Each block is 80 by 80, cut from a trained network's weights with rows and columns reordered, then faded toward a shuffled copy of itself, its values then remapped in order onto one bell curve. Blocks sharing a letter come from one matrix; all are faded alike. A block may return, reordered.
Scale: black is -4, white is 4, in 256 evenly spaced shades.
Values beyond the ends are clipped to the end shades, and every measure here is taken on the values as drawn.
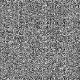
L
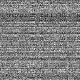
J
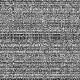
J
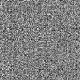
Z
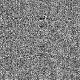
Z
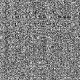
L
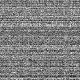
J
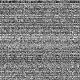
J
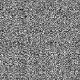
Z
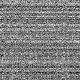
J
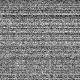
J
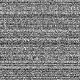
J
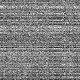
J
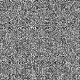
L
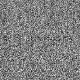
Z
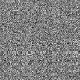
Z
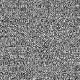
Z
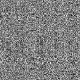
Z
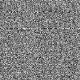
Z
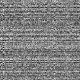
J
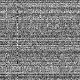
J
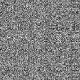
Z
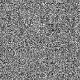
Z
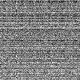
J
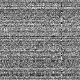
J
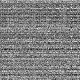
J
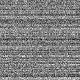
J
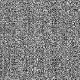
L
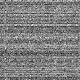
J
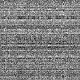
J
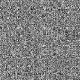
Z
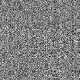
L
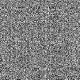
L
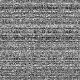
J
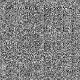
L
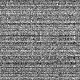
J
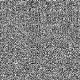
Z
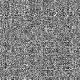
L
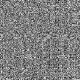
L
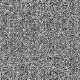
L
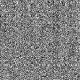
L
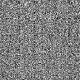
L
